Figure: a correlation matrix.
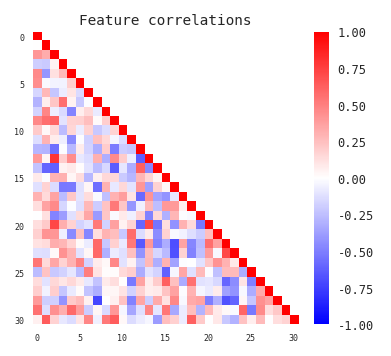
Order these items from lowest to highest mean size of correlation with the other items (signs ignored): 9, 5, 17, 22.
5, 17, 9, 22
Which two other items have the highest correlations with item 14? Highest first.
12, 28
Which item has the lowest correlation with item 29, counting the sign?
25
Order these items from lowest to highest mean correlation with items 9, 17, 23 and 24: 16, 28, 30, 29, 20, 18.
16, 28, 18, 30, 29, 20
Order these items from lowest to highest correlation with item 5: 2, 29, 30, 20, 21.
20, 2, 30, 21, 29
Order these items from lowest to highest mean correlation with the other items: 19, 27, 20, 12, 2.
12, 19, 27, 20, 2
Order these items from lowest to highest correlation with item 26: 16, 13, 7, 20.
7, 20, 13, 16
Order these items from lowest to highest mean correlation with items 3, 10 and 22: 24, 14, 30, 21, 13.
14, 30, 21, 24, 13
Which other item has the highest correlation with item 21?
11
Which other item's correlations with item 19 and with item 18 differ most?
2
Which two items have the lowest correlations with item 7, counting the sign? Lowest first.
28, 16
